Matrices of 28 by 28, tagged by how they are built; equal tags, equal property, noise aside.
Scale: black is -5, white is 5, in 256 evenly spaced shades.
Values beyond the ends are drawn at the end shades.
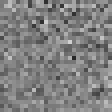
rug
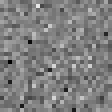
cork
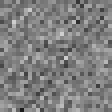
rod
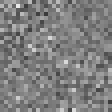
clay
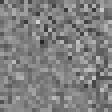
rug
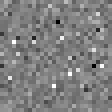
cork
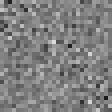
clay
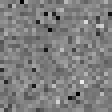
cork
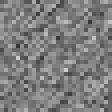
rod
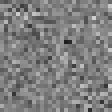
clay
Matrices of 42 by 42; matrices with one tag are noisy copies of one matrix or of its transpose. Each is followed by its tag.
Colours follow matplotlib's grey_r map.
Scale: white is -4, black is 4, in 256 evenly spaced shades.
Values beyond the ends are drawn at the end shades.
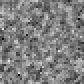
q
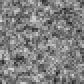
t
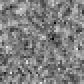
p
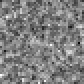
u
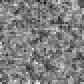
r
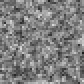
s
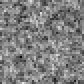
t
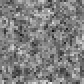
s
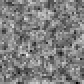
s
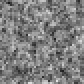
s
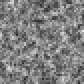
q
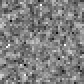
u
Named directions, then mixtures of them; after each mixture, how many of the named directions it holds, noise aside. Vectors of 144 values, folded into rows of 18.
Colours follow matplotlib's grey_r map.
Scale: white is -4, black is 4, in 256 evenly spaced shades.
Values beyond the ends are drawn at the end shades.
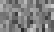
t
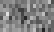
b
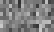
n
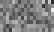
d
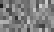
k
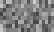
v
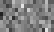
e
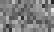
one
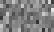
four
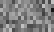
one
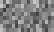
one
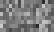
one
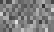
two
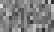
four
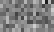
three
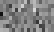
four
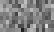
one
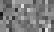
one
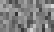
one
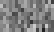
two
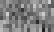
four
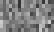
one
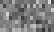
two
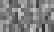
two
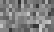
one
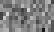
two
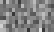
four
